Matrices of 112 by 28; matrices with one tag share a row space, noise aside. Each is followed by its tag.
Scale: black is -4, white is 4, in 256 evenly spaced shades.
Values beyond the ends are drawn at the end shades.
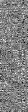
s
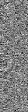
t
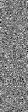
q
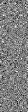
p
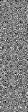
p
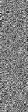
q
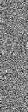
q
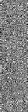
q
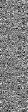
s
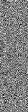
p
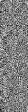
p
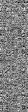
s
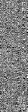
s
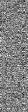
s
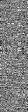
s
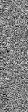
t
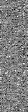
s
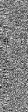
t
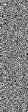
p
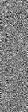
q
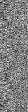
t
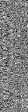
t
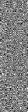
q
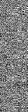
s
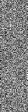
q
